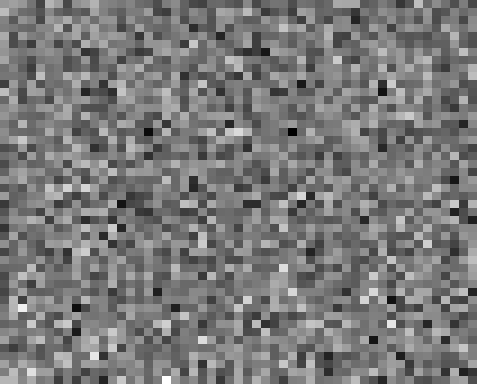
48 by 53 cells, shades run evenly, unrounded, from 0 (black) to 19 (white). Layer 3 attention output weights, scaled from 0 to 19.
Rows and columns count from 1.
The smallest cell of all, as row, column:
17, 33
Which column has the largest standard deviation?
10
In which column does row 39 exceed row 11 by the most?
34
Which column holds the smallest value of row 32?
35
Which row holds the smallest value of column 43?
12
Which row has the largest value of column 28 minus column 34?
11
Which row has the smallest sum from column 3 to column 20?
26
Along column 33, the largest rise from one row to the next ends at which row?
18
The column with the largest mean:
47
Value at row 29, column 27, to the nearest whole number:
5
